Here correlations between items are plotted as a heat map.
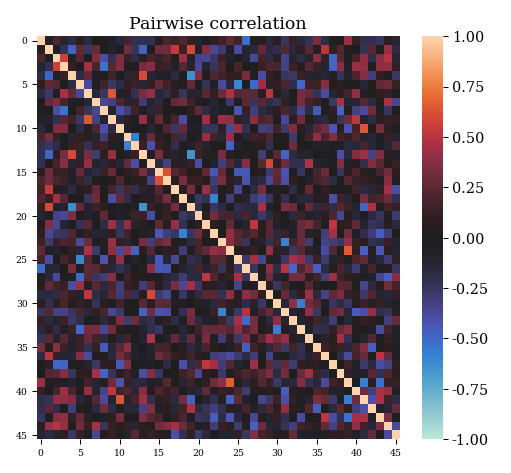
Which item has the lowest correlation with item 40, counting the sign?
31
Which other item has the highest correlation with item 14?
29
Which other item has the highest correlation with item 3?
2
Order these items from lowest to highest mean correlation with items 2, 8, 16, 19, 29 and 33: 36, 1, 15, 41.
41, 36, 15, 1
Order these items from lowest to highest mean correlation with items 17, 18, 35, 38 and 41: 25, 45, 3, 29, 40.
45, 29, 25, 40, 3
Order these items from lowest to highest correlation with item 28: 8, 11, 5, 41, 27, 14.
41, 8, 27, 11, 14, 5
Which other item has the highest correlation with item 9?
6
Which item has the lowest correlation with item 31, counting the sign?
23
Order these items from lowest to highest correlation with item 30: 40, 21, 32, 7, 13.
7, 21, 40, 13, 32
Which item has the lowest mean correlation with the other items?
8
